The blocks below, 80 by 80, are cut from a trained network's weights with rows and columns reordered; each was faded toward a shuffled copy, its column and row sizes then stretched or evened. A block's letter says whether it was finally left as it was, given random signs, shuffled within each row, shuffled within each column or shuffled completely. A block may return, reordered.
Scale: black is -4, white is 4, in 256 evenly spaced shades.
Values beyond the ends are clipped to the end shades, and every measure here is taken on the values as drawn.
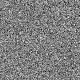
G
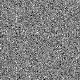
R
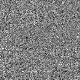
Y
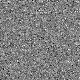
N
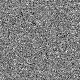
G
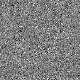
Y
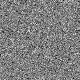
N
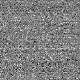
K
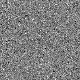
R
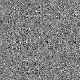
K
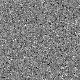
R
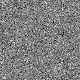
R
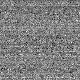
N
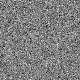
R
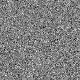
N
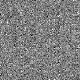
K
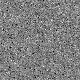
G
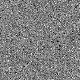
R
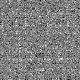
K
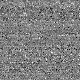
N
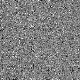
Y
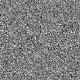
Y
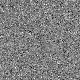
G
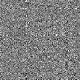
K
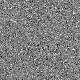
N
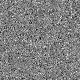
G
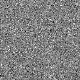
Y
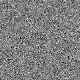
N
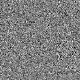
Y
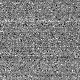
N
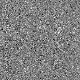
Y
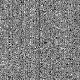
K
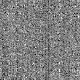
K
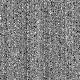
R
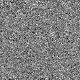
N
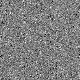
R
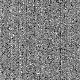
R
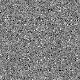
Y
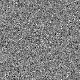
R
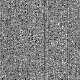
R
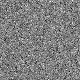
G
